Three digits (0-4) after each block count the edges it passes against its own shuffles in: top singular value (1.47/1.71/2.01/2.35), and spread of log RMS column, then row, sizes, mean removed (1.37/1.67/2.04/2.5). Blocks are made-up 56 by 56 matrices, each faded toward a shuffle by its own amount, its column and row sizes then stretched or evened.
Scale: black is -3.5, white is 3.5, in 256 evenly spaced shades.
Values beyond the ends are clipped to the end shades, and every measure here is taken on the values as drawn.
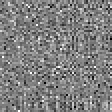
3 0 1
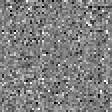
0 1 2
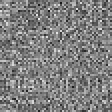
3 0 2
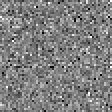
1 0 0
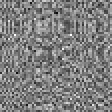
4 0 1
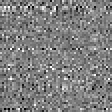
3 0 3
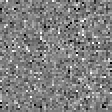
0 1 1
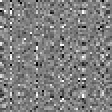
4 4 1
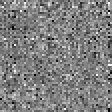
2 2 2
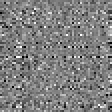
3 1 4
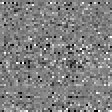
0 0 4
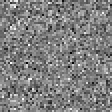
2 1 0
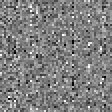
1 3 0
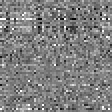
3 1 4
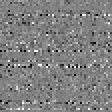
0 0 4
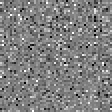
3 0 1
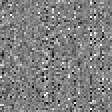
2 3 0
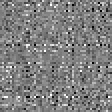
3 2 4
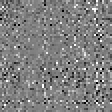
3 3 2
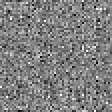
1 1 0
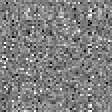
3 2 0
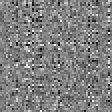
3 4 2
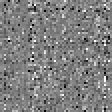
0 4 1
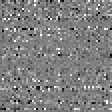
0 2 4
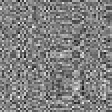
4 3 2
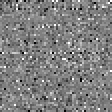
1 0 3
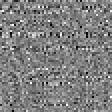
3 0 4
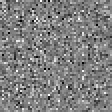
0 3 1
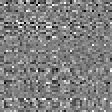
4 1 4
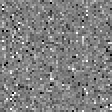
0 3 0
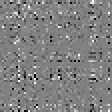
3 4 4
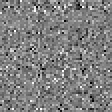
2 1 3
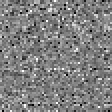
2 0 2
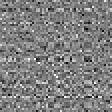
4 0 3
